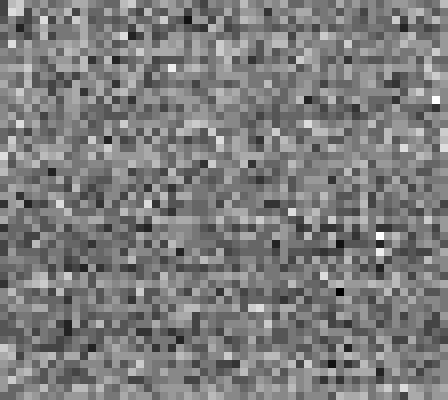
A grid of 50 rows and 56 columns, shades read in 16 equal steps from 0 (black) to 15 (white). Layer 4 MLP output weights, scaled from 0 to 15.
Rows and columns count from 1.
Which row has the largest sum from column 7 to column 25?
7
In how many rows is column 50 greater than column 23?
18
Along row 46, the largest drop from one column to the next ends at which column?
38
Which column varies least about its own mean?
47
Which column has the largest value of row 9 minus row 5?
4
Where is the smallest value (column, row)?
43, 37
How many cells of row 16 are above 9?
9
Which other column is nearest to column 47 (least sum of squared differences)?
13
